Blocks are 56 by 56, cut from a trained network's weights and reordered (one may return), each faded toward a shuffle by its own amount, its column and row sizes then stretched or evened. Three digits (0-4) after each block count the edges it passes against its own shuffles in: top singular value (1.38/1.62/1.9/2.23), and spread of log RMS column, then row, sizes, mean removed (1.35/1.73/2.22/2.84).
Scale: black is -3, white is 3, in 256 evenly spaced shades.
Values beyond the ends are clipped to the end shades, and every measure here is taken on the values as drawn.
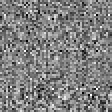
2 0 2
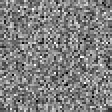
2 0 0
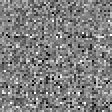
0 1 3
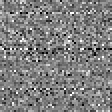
2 1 3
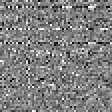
3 0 3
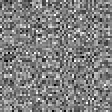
4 2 2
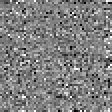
1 2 3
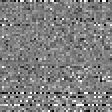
3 0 4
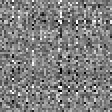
3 3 1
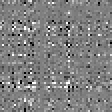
1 4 4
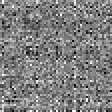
3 2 1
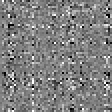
1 4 3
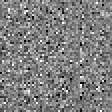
0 3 0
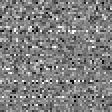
1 2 4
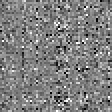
0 4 2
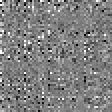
0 3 3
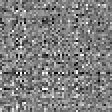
3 3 2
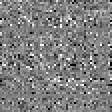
0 3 4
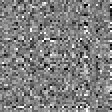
3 3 2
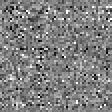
0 2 3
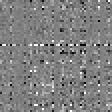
2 4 3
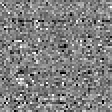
1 1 3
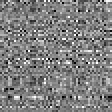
4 0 4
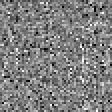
1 2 0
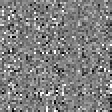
1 3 2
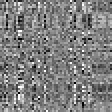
4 4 0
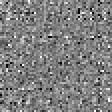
0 3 2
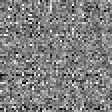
2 1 2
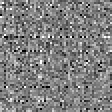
0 1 3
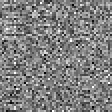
3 0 0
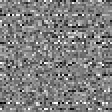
3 0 4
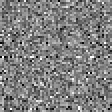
1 0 2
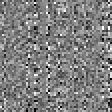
3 4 0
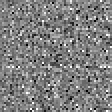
0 3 1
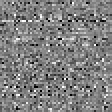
1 2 4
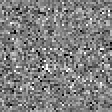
0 0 2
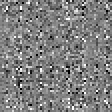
1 4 2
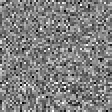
2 0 1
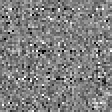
0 2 2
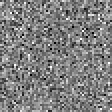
0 1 0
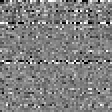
3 1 4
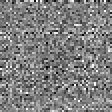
3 0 2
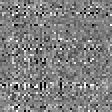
3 3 4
